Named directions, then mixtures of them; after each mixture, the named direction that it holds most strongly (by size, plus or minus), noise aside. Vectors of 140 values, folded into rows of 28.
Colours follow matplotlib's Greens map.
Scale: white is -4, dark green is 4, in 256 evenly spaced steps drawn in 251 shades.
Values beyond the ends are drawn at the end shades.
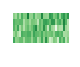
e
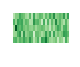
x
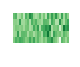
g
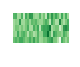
g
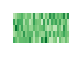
x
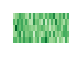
x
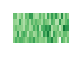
g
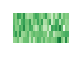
g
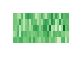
g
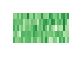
e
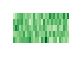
x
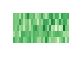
e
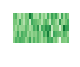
g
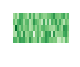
x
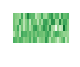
e
